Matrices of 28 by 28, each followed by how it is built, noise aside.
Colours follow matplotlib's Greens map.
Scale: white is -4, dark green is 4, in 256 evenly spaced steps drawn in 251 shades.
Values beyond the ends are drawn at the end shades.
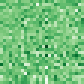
low rank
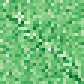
banded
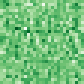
low rank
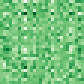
low rank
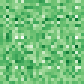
low rank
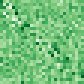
banded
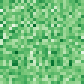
low rank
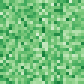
repeating rows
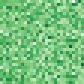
repeating rows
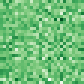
low rank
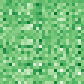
low rank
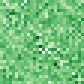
banded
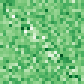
banded
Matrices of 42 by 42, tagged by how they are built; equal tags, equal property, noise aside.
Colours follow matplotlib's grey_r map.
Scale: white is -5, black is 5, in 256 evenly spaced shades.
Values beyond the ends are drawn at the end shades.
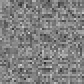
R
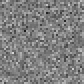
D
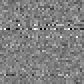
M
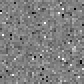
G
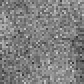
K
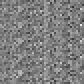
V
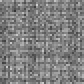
R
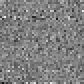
M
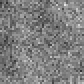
K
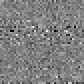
M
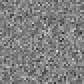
D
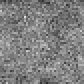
K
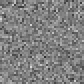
D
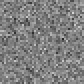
D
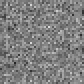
V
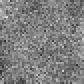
K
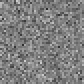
D
